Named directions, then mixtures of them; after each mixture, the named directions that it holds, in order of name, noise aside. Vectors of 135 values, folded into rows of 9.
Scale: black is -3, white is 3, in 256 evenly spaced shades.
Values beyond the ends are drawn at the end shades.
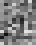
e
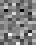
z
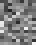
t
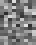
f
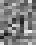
e.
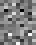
z.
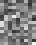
f, t.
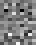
z.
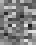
e, f.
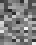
t.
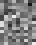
f, t.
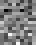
t, z.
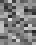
f, t.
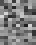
f.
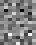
z.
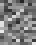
t.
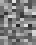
f.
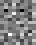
z.
